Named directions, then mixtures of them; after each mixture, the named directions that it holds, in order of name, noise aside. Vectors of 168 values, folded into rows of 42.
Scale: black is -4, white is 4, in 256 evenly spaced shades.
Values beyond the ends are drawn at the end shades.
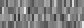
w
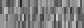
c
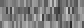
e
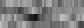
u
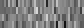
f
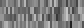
e.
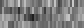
e, u, w.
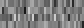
w.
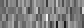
f.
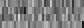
e, w.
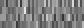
c, f, w.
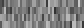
c, e, f.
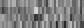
f, u, w.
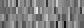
f.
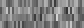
c, e.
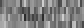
c, e, u.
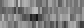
f, u.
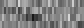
f, u, w.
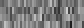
e.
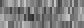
e, u, w.
